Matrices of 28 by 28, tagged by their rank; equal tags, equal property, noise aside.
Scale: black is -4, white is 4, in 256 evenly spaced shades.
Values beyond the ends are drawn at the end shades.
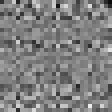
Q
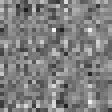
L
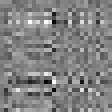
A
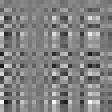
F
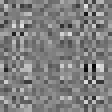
A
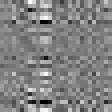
A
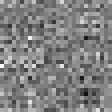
L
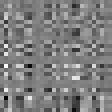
A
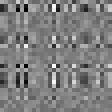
F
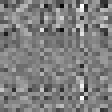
Q
